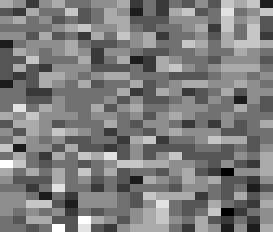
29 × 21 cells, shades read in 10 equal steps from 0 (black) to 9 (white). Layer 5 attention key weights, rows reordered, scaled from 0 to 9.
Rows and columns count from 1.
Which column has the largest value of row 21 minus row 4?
1
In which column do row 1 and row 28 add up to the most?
7
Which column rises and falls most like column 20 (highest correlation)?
18
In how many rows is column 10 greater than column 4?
13
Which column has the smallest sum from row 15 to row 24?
20
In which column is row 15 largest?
3
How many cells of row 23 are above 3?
12
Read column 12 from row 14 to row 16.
4 3 5
